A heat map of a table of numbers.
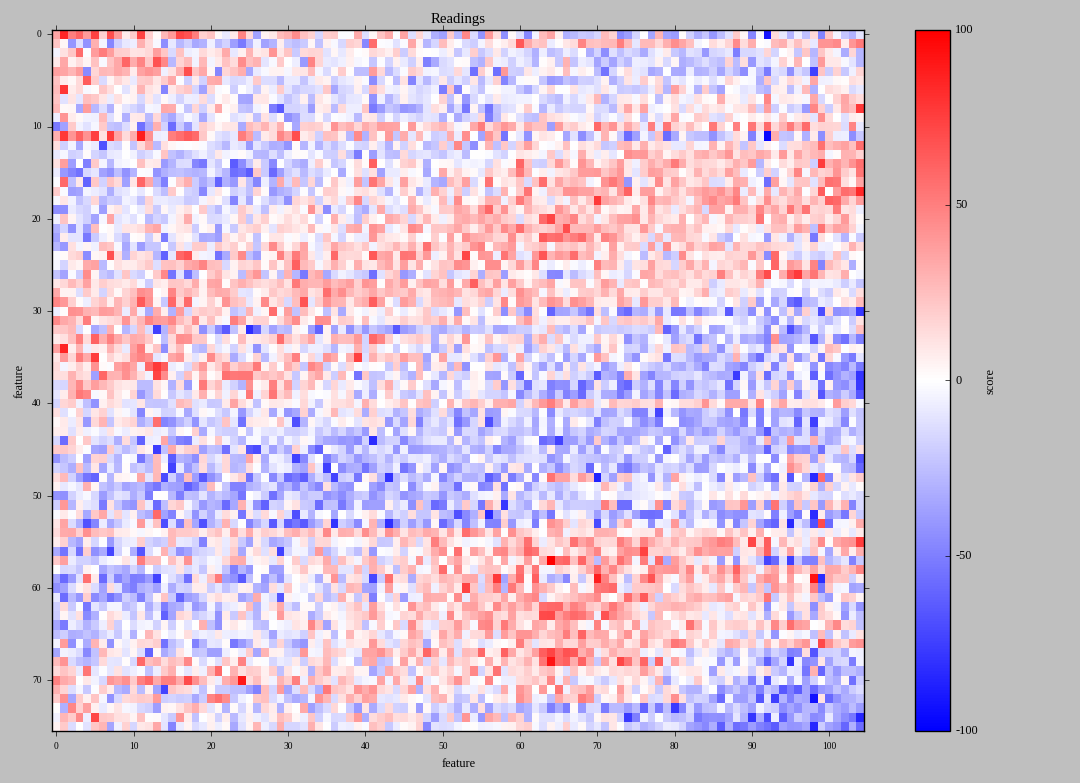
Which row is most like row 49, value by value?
50
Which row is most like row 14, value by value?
66
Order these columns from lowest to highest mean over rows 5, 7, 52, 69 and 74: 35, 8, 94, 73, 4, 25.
94, 73, 25, 35, 8, 4
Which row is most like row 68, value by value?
57
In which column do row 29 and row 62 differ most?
15
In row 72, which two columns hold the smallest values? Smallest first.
98, 93
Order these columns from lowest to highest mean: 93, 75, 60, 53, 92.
92, 93, 75, 53, 60
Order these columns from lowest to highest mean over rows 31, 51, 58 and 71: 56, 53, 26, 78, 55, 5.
26, 55, 5, 53, 56, 78
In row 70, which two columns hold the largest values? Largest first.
24, 17
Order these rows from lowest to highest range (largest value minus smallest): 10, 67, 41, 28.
28, 41, 10, 67
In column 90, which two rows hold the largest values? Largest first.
55, 10
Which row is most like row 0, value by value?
11
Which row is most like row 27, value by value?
54
